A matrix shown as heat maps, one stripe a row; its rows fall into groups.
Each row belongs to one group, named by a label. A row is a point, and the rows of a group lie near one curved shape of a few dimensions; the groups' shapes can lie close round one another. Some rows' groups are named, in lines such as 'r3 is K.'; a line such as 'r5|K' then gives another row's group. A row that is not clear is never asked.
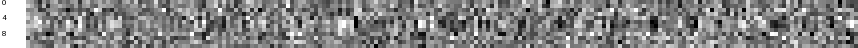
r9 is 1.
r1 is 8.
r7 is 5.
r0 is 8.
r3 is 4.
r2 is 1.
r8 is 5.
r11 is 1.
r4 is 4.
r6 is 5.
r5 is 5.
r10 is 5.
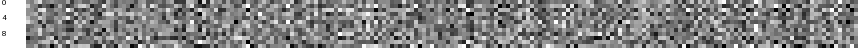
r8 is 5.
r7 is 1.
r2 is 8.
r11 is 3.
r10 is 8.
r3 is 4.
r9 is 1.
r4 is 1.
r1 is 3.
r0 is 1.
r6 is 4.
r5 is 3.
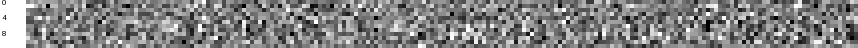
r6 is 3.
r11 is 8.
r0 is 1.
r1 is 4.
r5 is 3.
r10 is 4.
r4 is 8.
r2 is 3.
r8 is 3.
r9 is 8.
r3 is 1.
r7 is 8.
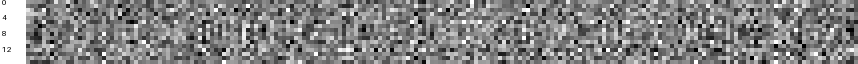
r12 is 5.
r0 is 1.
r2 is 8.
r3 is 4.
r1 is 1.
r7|3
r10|3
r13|3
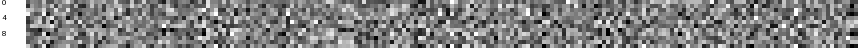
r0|1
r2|8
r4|1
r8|8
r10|5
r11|8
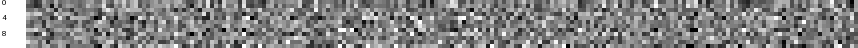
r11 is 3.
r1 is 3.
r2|4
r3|1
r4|3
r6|4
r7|5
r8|3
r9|5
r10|8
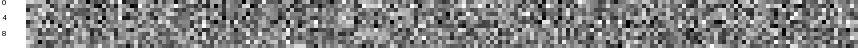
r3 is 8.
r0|4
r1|3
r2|1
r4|4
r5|5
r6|8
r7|3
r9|1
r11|5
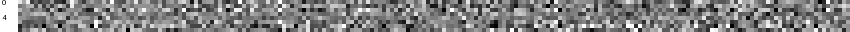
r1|5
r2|3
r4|1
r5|3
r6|5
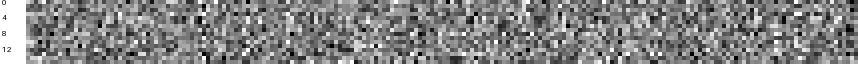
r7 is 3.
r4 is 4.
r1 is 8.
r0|8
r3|8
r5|4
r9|1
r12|1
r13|3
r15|5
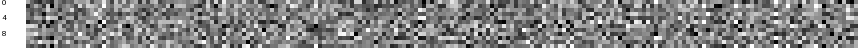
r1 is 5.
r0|3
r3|1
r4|8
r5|5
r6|4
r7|3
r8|5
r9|3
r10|8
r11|3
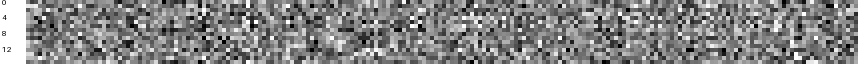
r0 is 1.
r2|8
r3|1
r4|3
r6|3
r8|5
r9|8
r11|5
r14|8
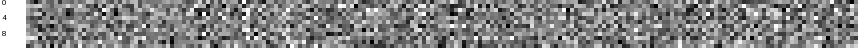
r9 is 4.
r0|3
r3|1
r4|3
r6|3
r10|5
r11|5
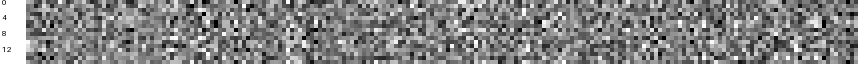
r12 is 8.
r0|3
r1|3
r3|8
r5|5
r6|5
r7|3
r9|8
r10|5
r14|5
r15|3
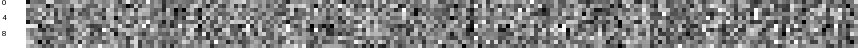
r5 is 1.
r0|1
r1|5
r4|1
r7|3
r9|5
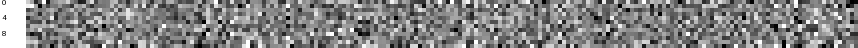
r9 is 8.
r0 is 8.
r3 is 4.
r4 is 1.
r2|8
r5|8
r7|5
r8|8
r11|3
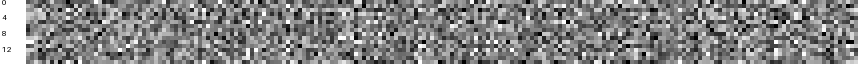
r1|3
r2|5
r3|4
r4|8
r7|1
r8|5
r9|5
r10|4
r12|4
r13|1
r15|5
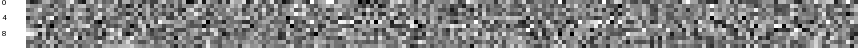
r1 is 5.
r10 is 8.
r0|8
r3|5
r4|1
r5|5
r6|3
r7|8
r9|4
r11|4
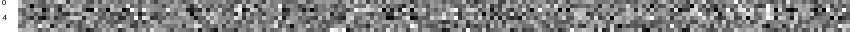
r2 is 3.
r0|1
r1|4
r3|1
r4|3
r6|8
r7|5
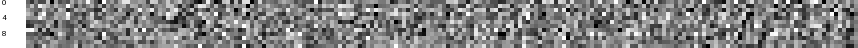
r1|8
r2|3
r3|8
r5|1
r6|4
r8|5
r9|3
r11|3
